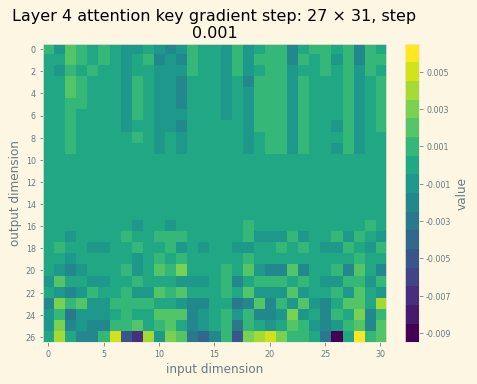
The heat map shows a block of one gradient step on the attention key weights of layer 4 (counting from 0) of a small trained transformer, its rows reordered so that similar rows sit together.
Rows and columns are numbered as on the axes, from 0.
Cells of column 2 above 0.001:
4
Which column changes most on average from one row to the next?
12
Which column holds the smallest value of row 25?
17
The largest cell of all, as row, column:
26, 28
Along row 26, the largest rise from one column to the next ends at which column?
9
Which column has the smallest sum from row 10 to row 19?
2
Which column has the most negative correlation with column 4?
1
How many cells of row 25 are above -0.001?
18
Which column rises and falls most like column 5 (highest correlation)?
29
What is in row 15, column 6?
0
